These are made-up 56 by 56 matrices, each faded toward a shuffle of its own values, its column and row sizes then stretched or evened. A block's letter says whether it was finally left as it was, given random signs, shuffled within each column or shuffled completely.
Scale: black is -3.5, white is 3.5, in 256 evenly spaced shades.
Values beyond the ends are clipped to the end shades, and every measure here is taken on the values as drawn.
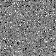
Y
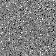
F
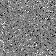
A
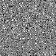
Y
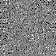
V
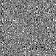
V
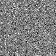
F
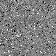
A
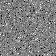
A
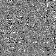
Y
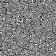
A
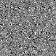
V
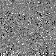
Y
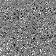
Y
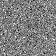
A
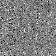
F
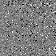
Y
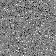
A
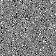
F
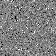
A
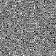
V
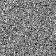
F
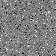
A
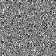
V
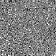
V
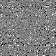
V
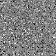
Y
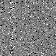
Y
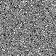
A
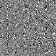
V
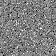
A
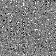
F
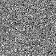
Y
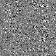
Y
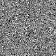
Y
